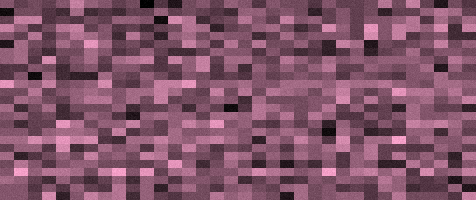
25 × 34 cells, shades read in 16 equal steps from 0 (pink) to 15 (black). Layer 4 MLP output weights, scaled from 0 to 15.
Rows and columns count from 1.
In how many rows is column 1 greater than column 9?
14
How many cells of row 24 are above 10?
3
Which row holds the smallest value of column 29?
18
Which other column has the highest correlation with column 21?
33
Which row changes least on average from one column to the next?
11
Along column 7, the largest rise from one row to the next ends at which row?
19
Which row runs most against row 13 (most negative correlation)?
24
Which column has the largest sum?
10
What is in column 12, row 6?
8
